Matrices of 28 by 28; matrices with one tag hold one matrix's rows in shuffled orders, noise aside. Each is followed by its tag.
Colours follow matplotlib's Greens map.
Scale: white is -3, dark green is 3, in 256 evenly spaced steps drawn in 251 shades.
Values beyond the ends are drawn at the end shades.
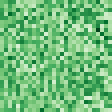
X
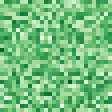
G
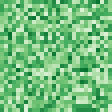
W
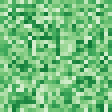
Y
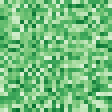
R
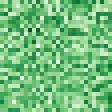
R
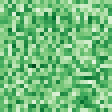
W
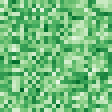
R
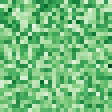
G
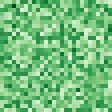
G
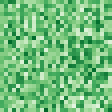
X
